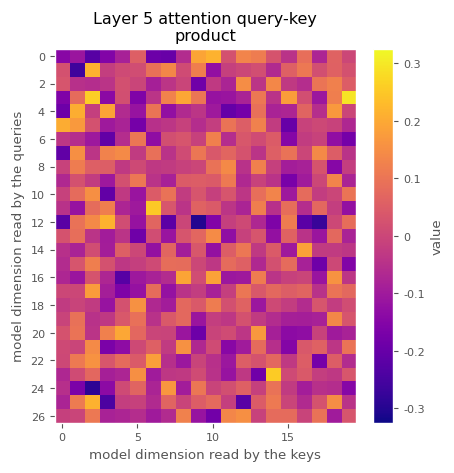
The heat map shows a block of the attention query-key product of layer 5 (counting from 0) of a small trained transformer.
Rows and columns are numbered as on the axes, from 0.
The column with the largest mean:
2
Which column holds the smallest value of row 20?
9
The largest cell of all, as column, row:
19, 3
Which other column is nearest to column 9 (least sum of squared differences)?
16
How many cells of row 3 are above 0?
11
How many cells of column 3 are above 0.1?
5
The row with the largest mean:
7
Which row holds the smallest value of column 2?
24
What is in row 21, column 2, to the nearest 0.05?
0.15
